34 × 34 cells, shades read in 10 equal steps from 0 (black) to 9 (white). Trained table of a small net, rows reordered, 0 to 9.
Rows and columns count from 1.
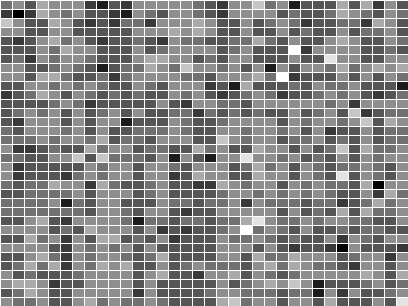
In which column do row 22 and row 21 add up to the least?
32
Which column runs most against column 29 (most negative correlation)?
3
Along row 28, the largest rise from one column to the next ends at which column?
30
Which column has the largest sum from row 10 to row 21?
22
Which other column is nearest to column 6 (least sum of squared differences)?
12
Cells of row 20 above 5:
3
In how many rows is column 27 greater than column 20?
6
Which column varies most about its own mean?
29
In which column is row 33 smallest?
27
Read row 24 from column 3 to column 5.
4 4 4
